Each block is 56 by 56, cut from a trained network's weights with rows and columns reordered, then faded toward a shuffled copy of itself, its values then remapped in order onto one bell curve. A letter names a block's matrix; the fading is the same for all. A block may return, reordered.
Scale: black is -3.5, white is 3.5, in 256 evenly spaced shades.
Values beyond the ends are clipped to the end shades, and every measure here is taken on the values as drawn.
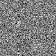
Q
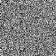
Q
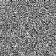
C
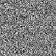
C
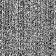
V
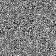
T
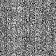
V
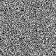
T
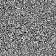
T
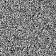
T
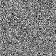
T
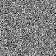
Q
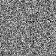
Q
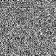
Q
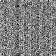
V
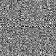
C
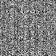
V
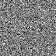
T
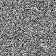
T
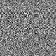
C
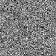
Q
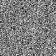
T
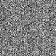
Q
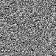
T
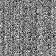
V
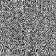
Q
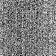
V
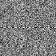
C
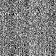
V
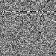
C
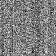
V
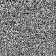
T
